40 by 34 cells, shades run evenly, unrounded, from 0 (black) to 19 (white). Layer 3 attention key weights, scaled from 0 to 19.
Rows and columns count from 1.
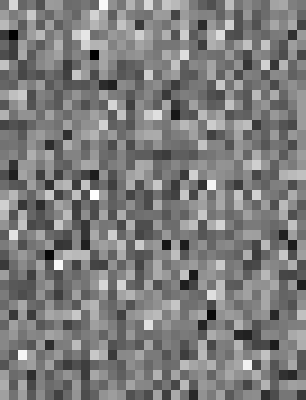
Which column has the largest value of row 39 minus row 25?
21
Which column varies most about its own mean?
11
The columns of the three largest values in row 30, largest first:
24, 25, 15
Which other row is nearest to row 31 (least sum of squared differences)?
17
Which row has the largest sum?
1
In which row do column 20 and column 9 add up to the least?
19
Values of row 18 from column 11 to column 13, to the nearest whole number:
2 11 6
